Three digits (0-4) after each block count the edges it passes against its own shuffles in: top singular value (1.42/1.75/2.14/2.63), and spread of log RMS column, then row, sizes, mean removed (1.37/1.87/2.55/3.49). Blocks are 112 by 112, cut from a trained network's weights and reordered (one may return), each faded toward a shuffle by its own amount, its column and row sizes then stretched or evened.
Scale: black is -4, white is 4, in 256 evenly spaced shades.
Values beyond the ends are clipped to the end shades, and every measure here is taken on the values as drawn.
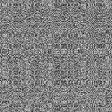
4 1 2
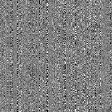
3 4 0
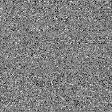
1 0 3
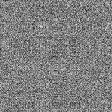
3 0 0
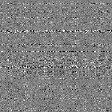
2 2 4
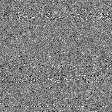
0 0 3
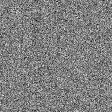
1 0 0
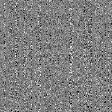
1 4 0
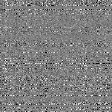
1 2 4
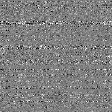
0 1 4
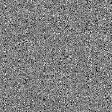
0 3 1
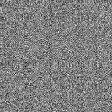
3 1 0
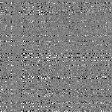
2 3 4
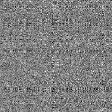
3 2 2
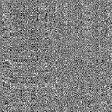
3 3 2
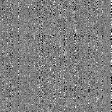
1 4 1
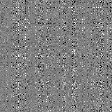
1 4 3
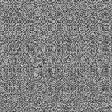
4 0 1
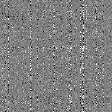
1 4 2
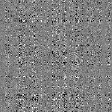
2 4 3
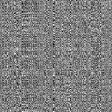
4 4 0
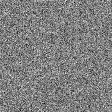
0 0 0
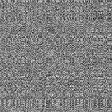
4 1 2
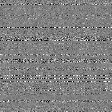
3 0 4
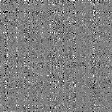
0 4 3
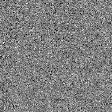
1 1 2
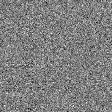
1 0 1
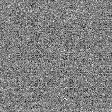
2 1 0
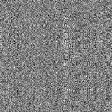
3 2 1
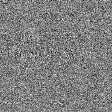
0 0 2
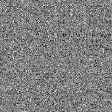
2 2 2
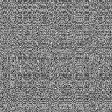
4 1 1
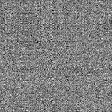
3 1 1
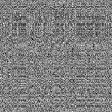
4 1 2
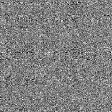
2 0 3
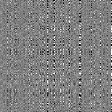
4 4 2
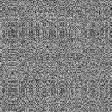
4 2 0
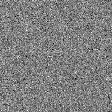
1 0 1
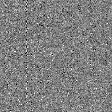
2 2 0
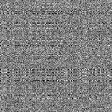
4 1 3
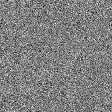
1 0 0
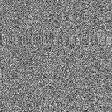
3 0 0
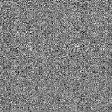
3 1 3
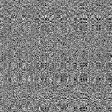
4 3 2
